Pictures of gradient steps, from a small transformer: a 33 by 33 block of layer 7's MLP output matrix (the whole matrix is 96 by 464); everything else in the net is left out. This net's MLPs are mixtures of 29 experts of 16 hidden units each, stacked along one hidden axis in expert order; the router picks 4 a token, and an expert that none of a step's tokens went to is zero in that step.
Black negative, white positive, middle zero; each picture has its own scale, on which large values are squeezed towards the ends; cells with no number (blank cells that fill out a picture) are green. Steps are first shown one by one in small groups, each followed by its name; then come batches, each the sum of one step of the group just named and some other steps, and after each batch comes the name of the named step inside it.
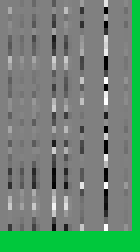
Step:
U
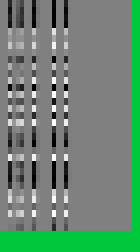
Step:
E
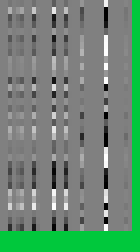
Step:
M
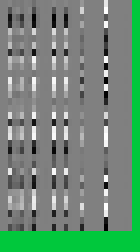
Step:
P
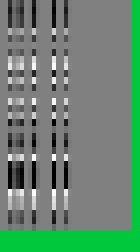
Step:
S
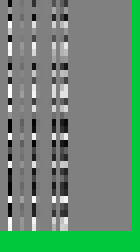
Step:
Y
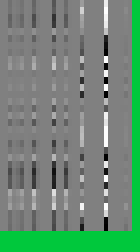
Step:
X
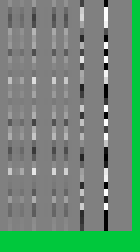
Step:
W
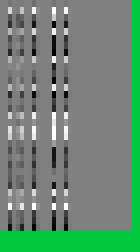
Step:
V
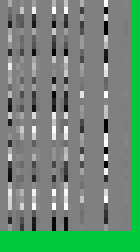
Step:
V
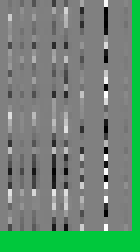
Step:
U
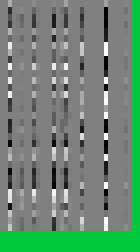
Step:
U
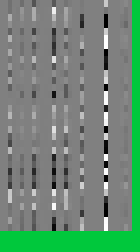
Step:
U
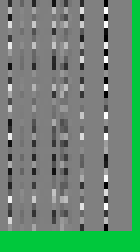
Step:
Y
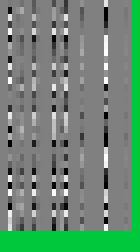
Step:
M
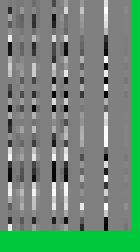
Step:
X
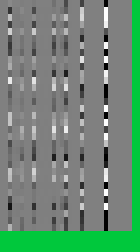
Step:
W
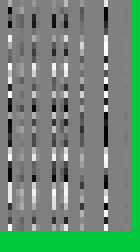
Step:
M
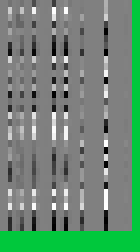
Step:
V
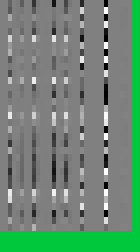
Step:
W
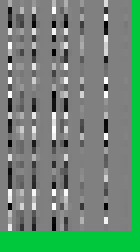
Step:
V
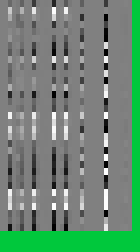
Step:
V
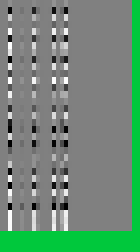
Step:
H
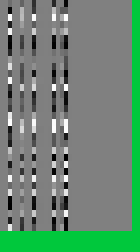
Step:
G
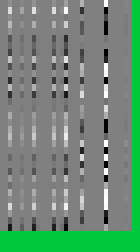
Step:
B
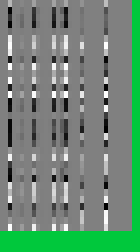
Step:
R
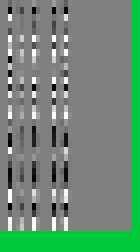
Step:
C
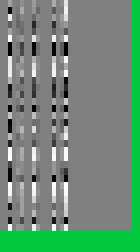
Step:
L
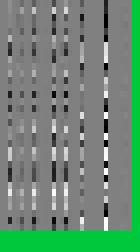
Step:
L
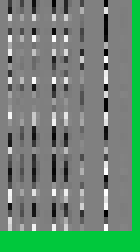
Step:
C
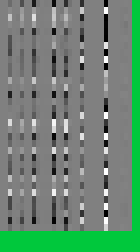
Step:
G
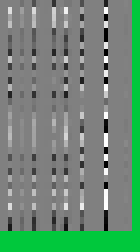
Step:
B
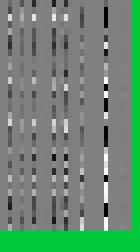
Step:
G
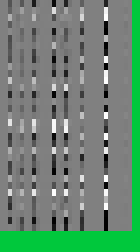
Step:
G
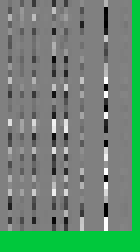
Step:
G
